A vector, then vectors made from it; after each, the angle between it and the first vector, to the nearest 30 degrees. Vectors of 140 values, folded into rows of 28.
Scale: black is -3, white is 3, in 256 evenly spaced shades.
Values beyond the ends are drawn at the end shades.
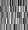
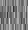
90 degrees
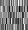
150 degrees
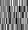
150 degrees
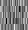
150 degrees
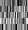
60 degrees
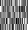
120 degrees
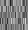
90 degrees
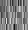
30 degrees
